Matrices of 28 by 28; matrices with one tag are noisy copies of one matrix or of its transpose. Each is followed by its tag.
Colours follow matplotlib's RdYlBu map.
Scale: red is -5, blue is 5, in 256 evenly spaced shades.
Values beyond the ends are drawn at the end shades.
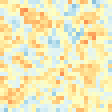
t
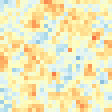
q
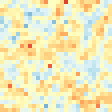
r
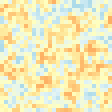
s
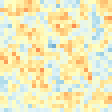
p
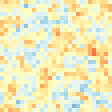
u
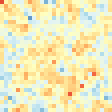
s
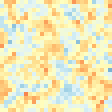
r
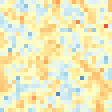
r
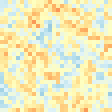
q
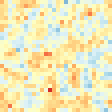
u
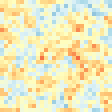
s
